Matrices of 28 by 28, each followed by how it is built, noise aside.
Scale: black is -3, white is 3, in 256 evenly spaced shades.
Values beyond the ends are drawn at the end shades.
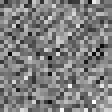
Hankel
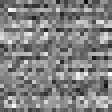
blocks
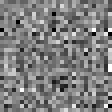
low rank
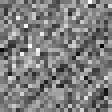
Hankel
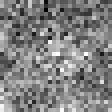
smooth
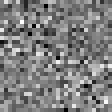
block diagonal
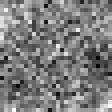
smooth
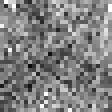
smooth
